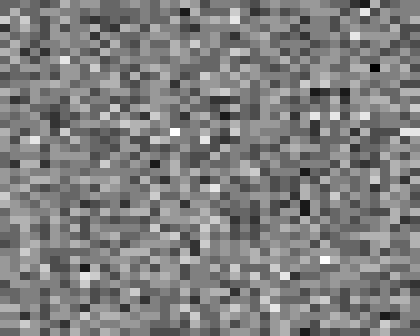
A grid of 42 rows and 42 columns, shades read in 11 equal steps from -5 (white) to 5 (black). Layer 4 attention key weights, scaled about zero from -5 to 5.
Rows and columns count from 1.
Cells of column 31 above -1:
28
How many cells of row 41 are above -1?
23
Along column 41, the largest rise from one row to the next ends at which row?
18
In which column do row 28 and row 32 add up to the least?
3
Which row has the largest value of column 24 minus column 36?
5
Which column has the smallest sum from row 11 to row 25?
4
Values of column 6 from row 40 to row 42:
-1 1 -1
